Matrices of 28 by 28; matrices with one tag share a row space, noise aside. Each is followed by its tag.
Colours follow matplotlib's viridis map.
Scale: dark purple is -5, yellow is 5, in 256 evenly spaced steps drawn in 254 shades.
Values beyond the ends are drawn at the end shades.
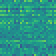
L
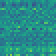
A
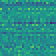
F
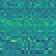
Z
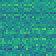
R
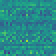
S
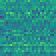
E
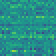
Z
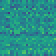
A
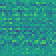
R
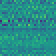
F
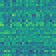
S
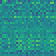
F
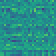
Z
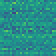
S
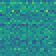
A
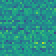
R
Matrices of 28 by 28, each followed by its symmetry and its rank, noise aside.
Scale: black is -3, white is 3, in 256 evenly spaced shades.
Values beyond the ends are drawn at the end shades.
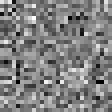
no symmetry, rank six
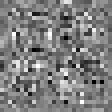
antisymmetric, rank six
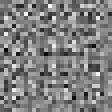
antisymmetric, rank six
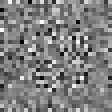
antisymmetric, rank six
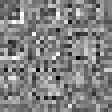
symmetric, rank six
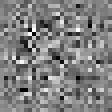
symmetric, rank four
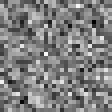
no symmetry, rank six
